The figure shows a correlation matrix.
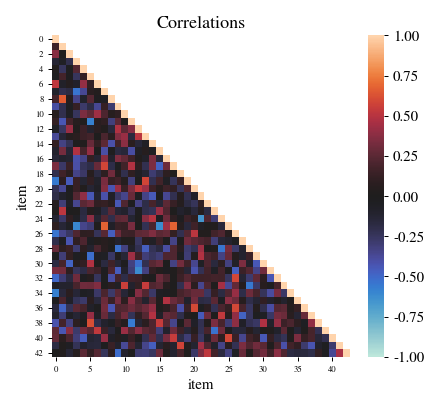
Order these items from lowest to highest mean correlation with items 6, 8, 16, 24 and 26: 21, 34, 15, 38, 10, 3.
21, 3, 34, 15, 38, 10
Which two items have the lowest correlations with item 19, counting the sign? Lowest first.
0, 2
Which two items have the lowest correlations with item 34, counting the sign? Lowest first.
0, 31
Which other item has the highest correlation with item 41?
18
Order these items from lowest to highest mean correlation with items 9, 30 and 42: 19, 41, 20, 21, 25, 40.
40, 25, 20, 21, 19, 41
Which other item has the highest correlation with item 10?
33
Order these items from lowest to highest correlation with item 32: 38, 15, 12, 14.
14, 12, 15, 38
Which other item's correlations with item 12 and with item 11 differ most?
13
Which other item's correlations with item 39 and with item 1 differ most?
23
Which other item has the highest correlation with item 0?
6
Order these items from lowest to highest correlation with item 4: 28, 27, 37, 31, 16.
16, 31, 37, 28, 27
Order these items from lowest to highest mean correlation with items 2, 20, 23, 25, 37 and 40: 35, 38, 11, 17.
38, 11, 35, 17
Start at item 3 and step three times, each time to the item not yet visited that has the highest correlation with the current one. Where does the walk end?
5
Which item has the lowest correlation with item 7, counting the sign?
3
